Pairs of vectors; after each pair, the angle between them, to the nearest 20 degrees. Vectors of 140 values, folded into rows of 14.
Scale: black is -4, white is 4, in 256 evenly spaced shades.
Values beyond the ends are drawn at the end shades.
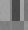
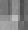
120 degrees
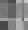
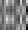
80 degrees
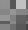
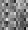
60 degrees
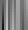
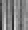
100 degrees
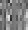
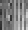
60 degrees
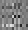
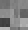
100 degrees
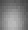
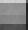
100 degrees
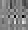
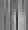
80 degrees
